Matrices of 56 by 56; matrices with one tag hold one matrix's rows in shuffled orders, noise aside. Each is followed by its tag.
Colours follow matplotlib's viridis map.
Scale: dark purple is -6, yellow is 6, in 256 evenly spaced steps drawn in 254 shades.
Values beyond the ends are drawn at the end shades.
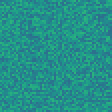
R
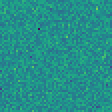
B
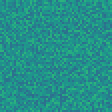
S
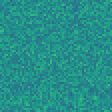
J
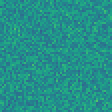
S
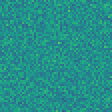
B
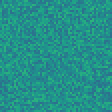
R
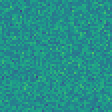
J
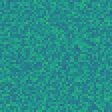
J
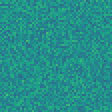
B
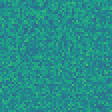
R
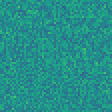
S
